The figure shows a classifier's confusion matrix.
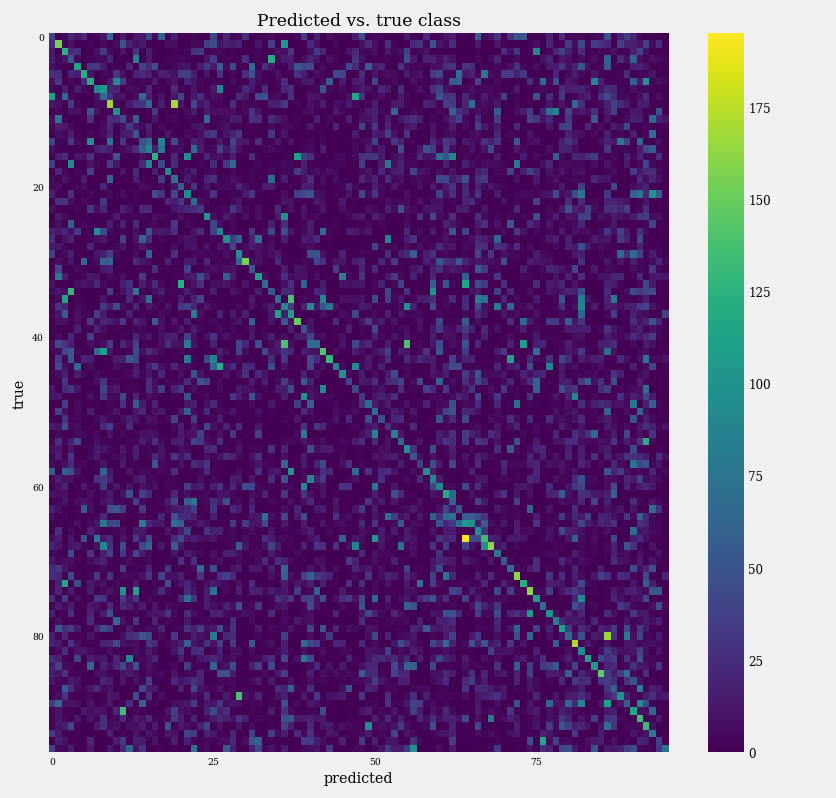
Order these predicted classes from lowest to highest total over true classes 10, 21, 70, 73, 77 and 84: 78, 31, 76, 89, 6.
89, 76, 31, 6, 78
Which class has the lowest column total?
95
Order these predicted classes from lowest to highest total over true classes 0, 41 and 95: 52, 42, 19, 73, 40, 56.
42, 19, 52, 40, 56, 73
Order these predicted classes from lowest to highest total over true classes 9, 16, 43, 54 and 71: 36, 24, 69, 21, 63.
63, 69, 24, 36, 21
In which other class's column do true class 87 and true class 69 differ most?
91
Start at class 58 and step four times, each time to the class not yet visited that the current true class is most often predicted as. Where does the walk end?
75
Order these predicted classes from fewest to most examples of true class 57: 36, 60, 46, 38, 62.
38, 60, 46, 62, 36
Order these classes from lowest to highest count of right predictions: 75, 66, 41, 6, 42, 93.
41, 93, 66, 75, 6, 42
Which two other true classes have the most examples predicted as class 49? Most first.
92, 4
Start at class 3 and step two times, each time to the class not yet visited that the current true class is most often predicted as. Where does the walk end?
59
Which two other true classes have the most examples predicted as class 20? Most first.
33, 65
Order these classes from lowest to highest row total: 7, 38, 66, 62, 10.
66, 62, 7, 10, 38
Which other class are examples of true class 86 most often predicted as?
90
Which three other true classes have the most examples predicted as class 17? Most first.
14, 15, 0
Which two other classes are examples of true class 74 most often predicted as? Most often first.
13, 11
